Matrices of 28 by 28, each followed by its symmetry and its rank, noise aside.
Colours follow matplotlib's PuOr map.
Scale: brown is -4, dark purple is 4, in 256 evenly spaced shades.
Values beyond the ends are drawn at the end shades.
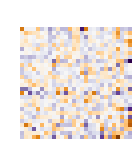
symmetric, rank six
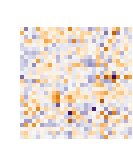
antisymmetric, rank six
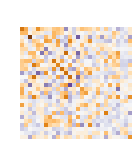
symmetric, rank six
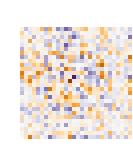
antisymmetric, rank six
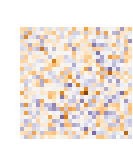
symmetric, rank seven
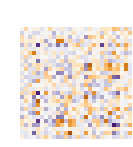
no symmetry, rank five
